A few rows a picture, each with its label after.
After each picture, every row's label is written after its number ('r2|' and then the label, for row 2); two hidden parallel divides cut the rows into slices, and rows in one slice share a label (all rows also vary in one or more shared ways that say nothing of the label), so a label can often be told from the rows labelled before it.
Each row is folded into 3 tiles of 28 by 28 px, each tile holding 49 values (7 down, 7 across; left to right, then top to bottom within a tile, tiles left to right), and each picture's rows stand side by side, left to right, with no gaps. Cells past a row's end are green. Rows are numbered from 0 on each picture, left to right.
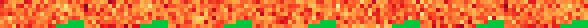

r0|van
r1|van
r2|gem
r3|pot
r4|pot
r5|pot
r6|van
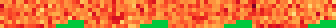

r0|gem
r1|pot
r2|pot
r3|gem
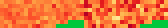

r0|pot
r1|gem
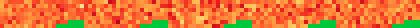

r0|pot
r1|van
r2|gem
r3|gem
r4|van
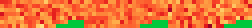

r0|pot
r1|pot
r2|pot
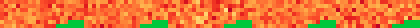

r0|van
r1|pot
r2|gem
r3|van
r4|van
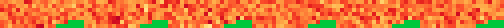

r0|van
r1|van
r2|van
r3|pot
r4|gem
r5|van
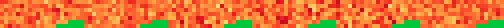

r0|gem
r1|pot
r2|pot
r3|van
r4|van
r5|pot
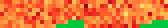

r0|pot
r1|pot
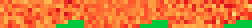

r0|gem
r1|pot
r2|van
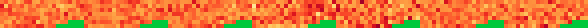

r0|pot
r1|van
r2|van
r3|pot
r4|van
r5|van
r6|pot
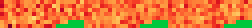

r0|gem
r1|pot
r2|van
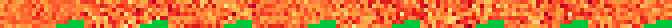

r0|van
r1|gem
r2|pot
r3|gem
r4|van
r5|van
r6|pot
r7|pot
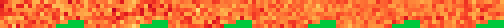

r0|van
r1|gem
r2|van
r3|van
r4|van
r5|gem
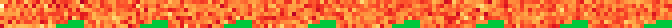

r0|van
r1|pot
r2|pot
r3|gem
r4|gem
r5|van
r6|pot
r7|gem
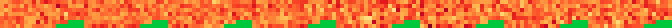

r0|pot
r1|gem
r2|gem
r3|pot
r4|gem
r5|gem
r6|pot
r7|pot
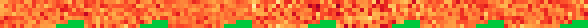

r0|gem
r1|pot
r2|pot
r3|gem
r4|gem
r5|pot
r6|van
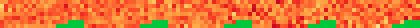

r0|pot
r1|gem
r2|pot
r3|van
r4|pot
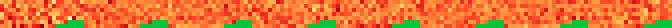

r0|gem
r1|van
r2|van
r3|van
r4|van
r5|van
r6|van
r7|pot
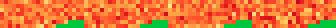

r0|gem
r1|van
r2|pot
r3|pot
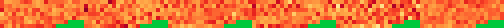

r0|van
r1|van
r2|van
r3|pot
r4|pot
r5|van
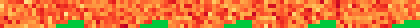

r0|pot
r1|van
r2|van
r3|van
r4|pot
